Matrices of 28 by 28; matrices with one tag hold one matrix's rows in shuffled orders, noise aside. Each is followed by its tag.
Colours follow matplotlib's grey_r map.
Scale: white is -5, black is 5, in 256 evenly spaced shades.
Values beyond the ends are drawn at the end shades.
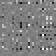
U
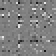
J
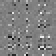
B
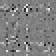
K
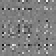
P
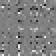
J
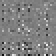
P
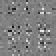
B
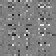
B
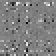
K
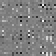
U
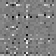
K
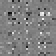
B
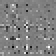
K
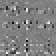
K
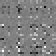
J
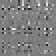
P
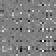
U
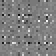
P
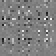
P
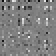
P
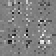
B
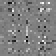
B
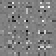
B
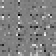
J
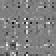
K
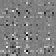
K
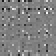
P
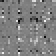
J
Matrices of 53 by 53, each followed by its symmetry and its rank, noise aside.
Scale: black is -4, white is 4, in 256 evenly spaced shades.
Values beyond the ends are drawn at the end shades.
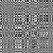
antisymmetric, rank two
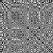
symmetric, rank three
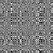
no symmetry, rank three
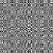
no symmetry, rank two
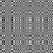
no symmetry, rank one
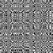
antisymmetric, rank two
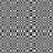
symmetric, rank one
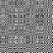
antisymmetric, rank two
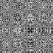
symmetric, rank three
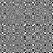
symmetric, rank two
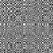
symmetric, rank three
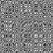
symmetric, rank three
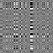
no symmetry, rank one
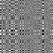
no symmetry, rank one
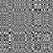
antisymmetric, rank two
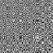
symmetric, rank three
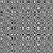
no symmetry, rank two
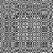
symmetric, rank two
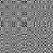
symmetric, rank three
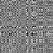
no symmetry, rank three
